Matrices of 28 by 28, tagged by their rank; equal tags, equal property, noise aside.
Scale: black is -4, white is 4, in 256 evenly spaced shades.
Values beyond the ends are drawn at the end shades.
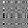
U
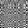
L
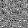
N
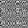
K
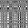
U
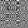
L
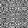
N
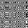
L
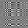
U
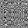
N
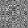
K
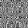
N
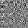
N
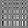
U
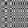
U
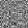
N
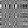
U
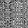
N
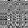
K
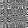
K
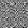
N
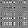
U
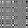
U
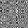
L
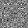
N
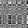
U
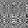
L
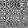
N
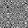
N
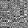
N
